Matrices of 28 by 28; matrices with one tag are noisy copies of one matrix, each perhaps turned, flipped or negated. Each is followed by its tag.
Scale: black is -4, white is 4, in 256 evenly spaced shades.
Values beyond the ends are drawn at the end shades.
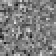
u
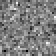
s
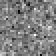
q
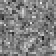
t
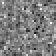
u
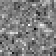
t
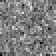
q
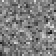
q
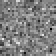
s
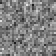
q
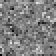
t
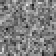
q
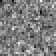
q
